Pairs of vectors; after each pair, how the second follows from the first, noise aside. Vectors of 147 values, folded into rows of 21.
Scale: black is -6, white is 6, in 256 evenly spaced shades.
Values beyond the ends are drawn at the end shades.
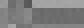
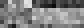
negated, scaled up.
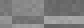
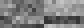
negated, scaled up.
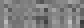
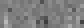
partly zeroed.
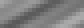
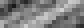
reversed, negated, scaled up.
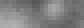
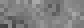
negated, partly zeroed.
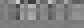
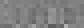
reversed, shrunk.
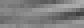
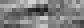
wrapped around, scaled up.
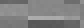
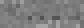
negated, partly zeroed.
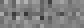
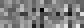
reversed, scaled up.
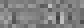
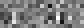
negated, scaled up.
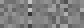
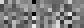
wrapped around, scaled up.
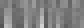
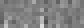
partly zeroed.
